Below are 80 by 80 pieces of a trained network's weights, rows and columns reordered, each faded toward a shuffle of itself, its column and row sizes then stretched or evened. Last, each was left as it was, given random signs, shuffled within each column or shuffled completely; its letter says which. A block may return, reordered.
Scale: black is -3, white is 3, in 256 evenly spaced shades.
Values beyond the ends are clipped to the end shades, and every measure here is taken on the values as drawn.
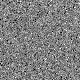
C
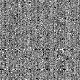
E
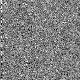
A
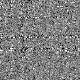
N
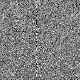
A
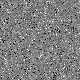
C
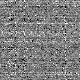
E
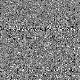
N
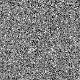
N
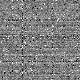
E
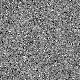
C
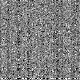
E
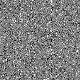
A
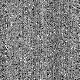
A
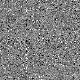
N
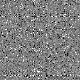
E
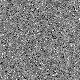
C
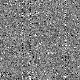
N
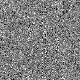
A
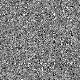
N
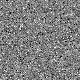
C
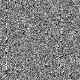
A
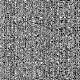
E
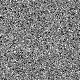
C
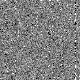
A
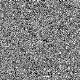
N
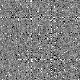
E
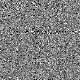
N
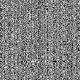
E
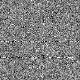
N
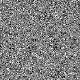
E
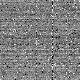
E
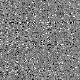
E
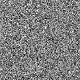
A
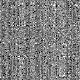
E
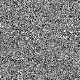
N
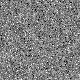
C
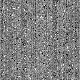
A
